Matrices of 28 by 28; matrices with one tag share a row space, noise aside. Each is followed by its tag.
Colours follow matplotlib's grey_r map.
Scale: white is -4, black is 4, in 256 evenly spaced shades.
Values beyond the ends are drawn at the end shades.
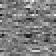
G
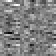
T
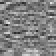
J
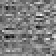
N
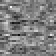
J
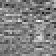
N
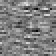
G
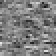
G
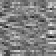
J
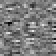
T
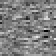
G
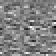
T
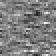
G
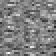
T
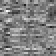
J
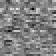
T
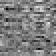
N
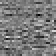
N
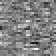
G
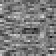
J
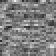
J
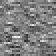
T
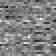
N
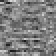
J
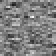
T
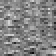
T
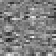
T
